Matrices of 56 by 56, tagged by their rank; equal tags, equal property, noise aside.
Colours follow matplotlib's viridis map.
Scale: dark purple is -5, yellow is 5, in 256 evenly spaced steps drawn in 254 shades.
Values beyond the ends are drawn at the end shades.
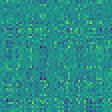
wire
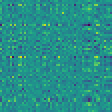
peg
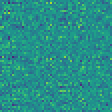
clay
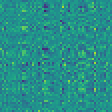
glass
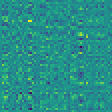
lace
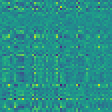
peg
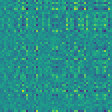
peg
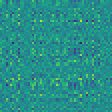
glass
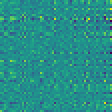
peg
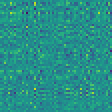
glass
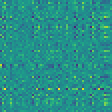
peg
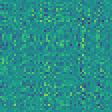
clay
